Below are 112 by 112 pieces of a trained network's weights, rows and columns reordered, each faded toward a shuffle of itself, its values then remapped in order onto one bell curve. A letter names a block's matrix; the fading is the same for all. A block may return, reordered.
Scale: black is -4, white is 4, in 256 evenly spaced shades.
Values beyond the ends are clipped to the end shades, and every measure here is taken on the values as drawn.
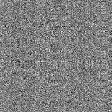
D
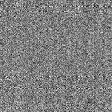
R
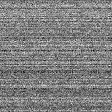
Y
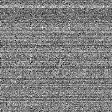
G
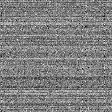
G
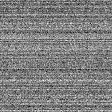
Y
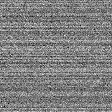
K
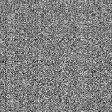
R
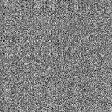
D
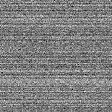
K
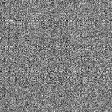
R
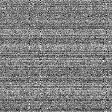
G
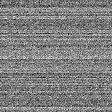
Y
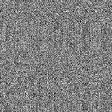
D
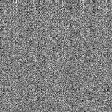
D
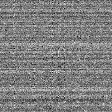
G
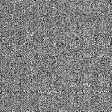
R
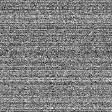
G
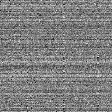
G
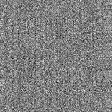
D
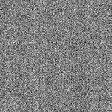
D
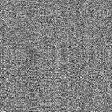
D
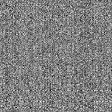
R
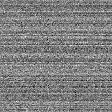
K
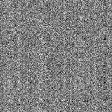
D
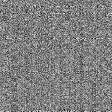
R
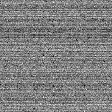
K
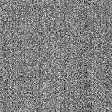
D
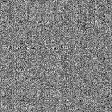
D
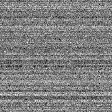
K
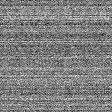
Y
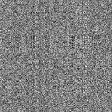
D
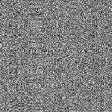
D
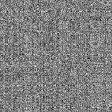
R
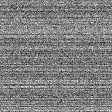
Y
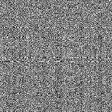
R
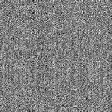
D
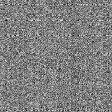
R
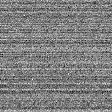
Y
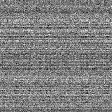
Y
